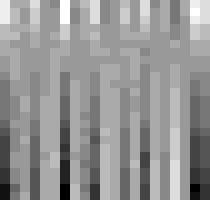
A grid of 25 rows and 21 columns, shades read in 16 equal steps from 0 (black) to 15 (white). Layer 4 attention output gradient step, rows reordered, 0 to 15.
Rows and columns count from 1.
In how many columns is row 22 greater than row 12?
4
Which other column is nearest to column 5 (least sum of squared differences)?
12
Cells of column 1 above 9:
7
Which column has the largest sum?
18
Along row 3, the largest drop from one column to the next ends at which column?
8
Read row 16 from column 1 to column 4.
6 9 9 7
